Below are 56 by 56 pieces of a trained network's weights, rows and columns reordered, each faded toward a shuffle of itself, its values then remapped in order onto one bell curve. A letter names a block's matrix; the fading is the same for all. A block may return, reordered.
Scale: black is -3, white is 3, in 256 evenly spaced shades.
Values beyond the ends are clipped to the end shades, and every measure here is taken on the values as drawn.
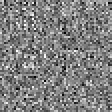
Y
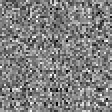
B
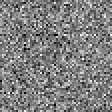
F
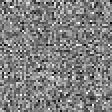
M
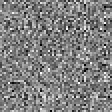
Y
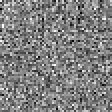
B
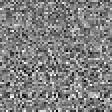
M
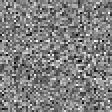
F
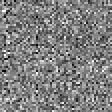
Y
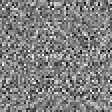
M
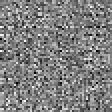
B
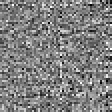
Y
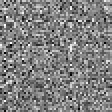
Y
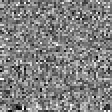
B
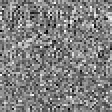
B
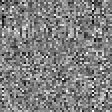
Y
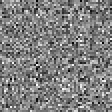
Y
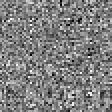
Y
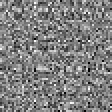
Y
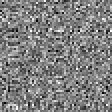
M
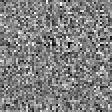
F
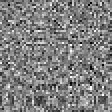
Y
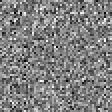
F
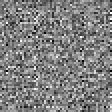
Y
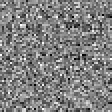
M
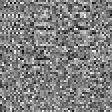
M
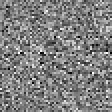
F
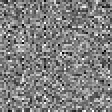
Y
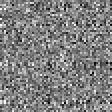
B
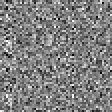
Y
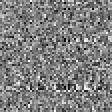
B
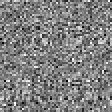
M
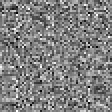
Y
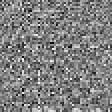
Y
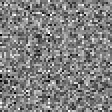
Y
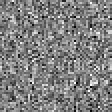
Y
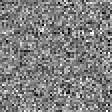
F
